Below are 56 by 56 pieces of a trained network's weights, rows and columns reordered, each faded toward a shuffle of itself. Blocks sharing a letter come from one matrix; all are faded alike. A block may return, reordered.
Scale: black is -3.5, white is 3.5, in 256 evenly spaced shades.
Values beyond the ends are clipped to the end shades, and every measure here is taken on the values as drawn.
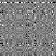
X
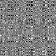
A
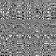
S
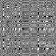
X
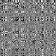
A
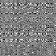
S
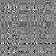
X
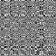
S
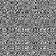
S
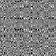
A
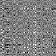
X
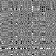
X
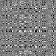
A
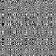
A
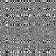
A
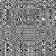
X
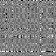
X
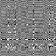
X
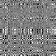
A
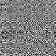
S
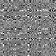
S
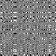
A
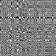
X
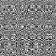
S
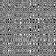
X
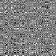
S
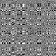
A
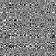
A
